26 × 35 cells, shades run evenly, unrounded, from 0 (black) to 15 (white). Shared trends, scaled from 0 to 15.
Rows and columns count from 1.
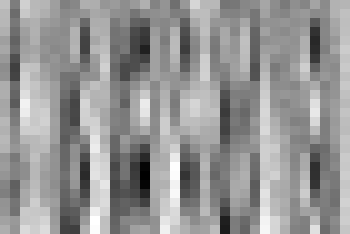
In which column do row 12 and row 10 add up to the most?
3
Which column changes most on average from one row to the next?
15
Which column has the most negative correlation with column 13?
31
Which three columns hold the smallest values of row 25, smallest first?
23, 7, 8
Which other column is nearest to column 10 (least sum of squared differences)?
27
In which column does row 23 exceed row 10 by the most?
18
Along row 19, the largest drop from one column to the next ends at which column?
19
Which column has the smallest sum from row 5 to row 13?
2
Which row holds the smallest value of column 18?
1
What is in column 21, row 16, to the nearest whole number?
10
